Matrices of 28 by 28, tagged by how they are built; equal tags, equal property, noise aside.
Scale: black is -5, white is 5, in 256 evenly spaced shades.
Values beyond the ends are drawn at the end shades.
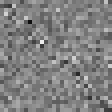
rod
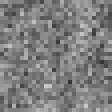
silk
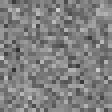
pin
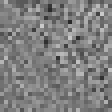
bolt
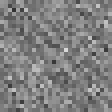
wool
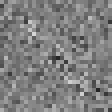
rod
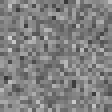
pin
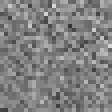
wool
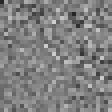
bolt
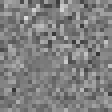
bolt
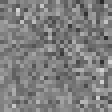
bolt
